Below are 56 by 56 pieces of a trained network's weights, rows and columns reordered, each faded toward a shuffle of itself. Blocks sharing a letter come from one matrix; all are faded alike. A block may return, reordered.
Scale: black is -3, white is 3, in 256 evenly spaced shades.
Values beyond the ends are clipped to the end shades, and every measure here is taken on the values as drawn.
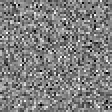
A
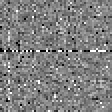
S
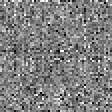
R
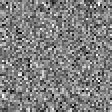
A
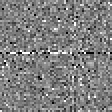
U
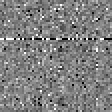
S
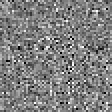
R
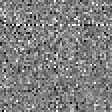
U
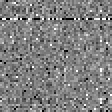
S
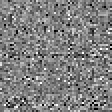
R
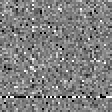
S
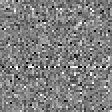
U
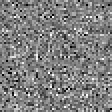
R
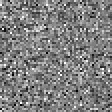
A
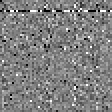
S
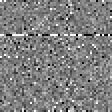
S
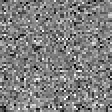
R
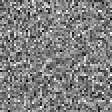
A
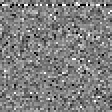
U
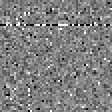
S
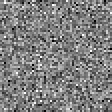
A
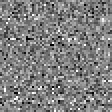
R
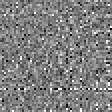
U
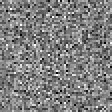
A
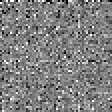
U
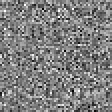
A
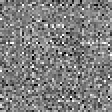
R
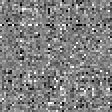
U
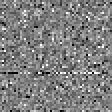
U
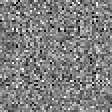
R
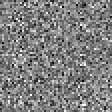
A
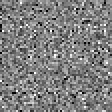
R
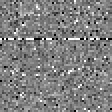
S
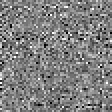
R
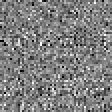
R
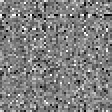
U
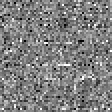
R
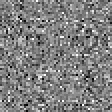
R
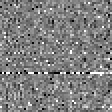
S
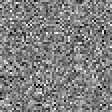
A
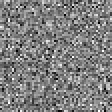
A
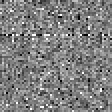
U
